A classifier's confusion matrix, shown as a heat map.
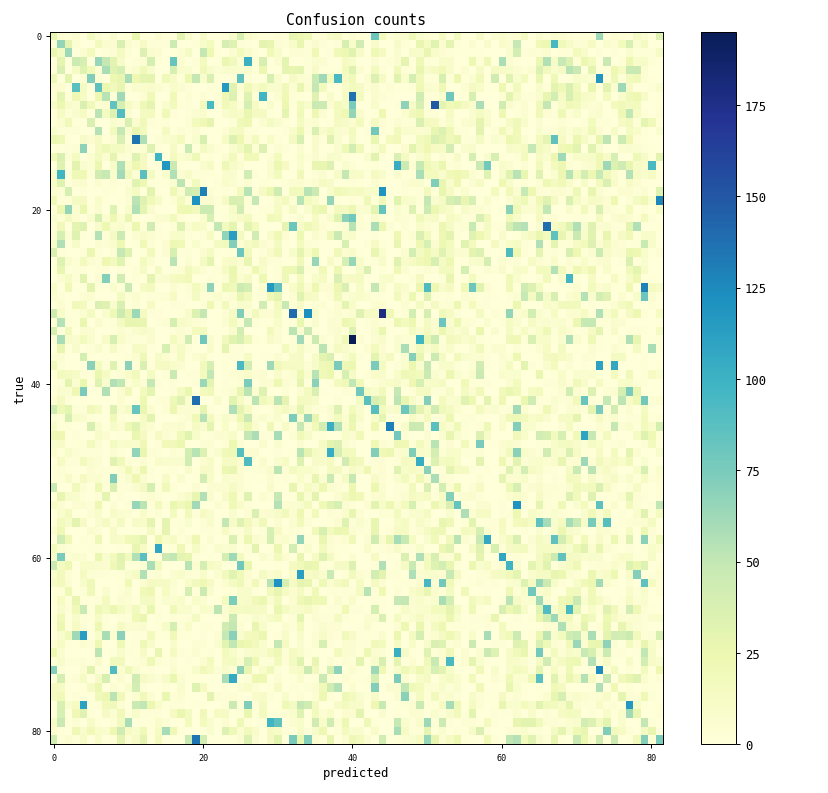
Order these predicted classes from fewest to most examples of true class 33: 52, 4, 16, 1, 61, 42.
42, 61, 4, 16, 1, 52
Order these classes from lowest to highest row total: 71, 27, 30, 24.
27, 30, 24, 71
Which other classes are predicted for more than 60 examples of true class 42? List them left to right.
19, 50, 71, 79
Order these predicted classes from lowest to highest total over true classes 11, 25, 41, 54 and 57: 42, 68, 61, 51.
42, 68, 51, 61
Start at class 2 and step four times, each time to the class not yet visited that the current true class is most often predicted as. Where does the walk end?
34
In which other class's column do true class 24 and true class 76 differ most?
47
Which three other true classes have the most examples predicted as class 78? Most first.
62, 22, 4
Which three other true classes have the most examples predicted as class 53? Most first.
72, 7, 77
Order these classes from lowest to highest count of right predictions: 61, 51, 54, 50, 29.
51, 50, 54, 61, 29
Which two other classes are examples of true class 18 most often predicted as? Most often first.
20, 44
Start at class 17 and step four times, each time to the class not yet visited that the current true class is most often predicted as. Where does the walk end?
40
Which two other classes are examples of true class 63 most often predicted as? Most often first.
30, 50
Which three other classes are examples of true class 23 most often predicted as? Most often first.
24, 67, 6
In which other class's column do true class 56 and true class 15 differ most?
46
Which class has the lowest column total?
22
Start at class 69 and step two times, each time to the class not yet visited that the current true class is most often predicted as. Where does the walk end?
7
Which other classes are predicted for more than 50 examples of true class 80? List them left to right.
15, 46, 74
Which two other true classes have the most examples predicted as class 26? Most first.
3, 49
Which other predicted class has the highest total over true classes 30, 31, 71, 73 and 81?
79
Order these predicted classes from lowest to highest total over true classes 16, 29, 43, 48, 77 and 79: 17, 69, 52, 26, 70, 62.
17, 70, 52, 69, 26, 62
